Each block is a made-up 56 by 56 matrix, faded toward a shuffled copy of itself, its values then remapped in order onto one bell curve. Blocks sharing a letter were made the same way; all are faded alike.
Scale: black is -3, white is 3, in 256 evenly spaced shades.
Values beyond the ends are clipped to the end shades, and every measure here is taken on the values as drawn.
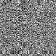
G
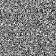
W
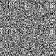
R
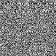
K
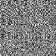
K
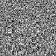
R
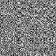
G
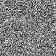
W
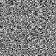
K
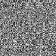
K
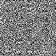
W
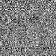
K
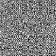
G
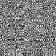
G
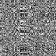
G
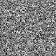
W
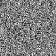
W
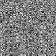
R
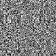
R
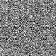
R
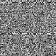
K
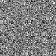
R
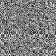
G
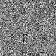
W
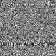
K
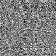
R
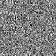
W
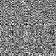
G
